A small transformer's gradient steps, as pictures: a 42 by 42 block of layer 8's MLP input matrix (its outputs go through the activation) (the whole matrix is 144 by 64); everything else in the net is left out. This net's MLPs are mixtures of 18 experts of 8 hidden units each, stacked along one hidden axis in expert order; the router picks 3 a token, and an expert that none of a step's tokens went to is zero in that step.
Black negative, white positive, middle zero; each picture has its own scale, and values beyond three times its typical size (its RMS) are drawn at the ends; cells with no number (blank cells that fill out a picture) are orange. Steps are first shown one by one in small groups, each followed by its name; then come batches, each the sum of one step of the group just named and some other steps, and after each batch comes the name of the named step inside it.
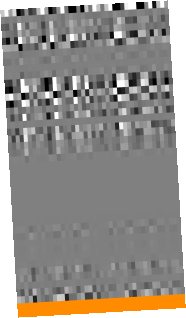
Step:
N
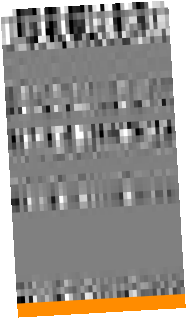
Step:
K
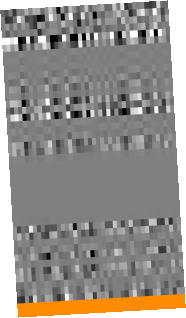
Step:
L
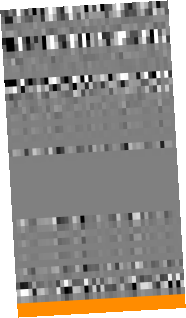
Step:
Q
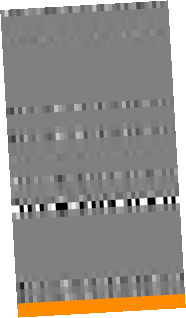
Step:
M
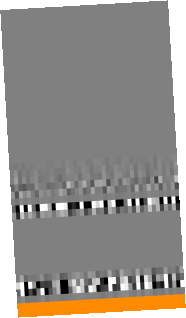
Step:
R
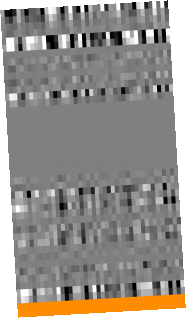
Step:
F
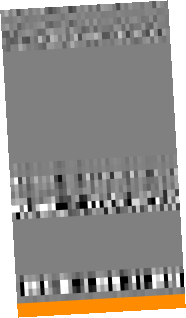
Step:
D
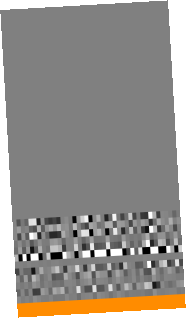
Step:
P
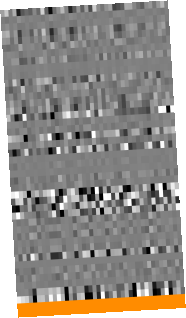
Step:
P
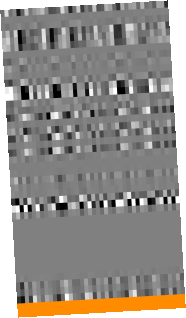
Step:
M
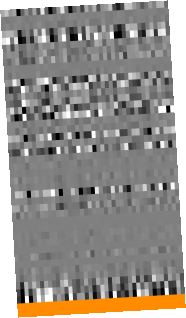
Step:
D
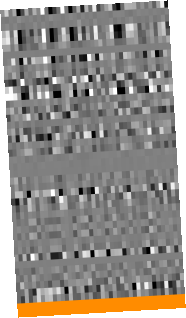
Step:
P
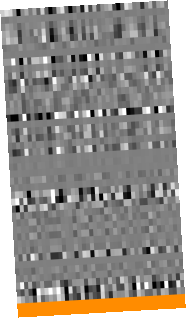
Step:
P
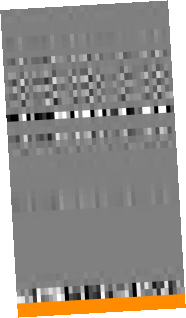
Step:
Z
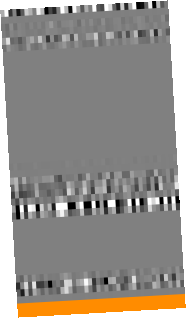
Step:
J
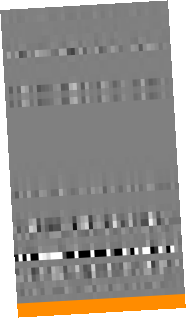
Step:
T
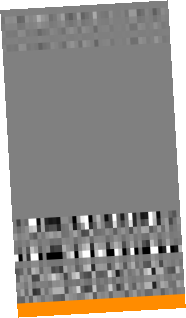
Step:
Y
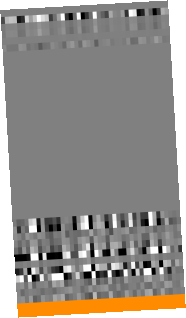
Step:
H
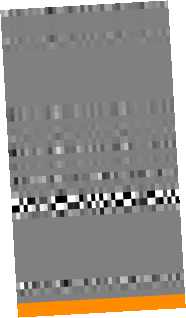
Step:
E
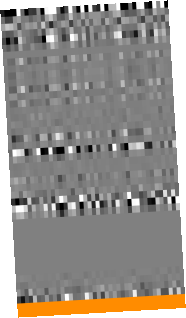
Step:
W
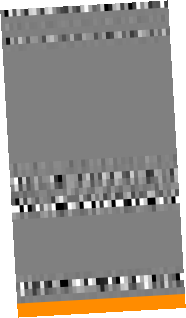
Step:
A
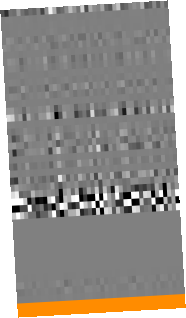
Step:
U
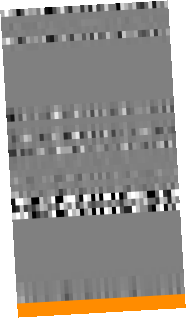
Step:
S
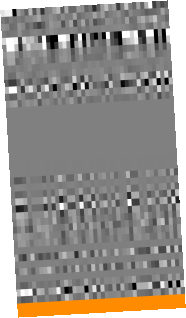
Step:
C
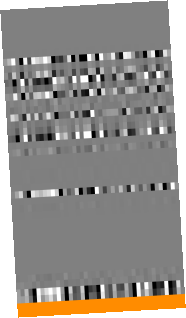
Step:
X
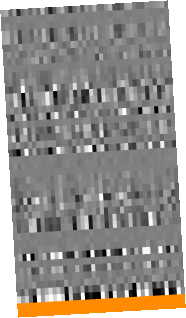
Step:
T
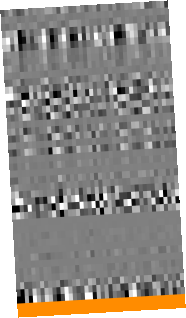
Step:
U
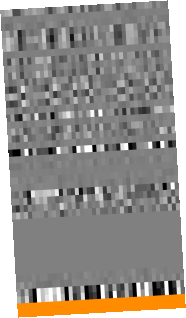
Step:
X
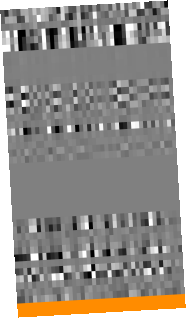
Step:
H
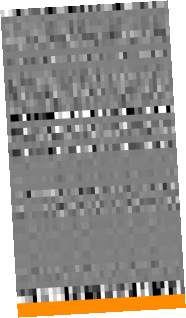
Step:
Z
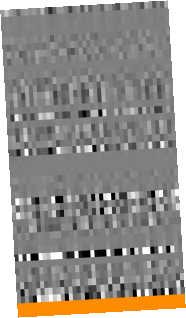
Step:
T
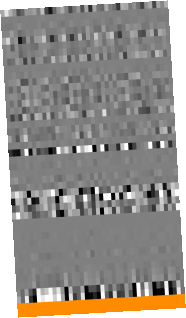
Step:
S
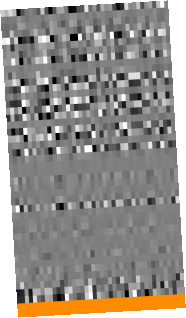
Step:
A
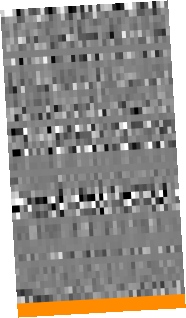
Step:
U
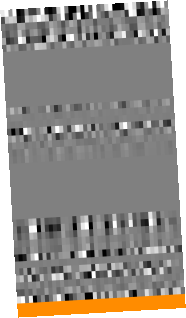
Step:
H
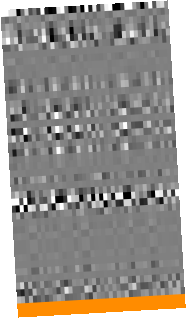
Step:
E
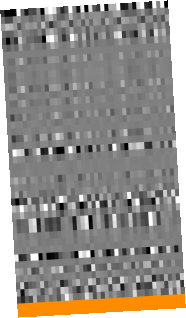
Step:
W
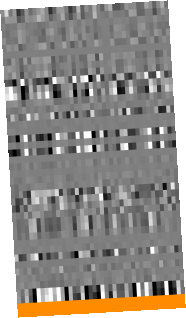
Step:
X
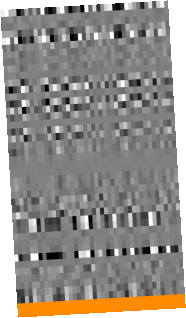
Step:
Y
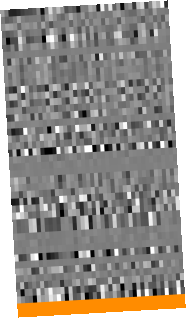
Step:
W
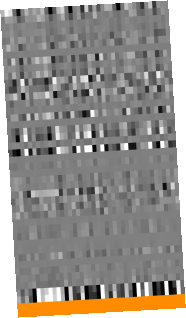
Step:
X
